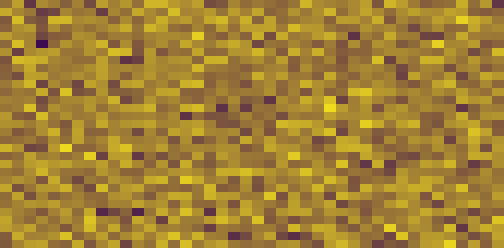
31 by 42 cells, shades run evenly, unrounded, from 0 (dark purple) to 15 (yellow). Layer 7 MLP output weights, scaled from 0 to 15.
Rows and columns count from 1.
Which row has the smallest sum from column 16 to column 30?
15
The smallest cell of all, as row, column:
6, 4
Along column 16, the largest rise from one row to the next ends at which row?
16
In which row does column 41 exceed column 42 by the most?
1
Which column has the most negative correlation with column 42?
26
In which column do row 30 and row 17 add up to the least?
21
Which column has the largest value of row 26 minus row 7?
40
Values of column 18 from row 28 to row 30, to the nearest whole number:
10 4 8
